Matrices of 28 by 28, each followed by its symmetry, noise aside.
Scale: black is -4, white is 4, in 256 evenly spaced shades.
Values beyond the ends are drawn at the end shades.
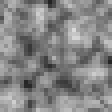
symmetric across the other diagonal.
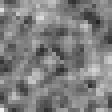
symmetric across the other diagonal.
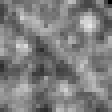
symmetric across the other diagonal.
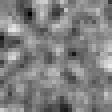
antisymmetric.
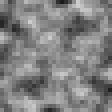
same after a half turn.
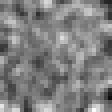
antisymmetric.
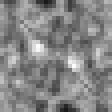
same after a half turn.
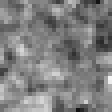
antisymmetric.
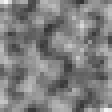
same after a half turn.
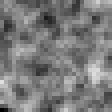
no symmetry.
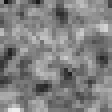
no symmetry.
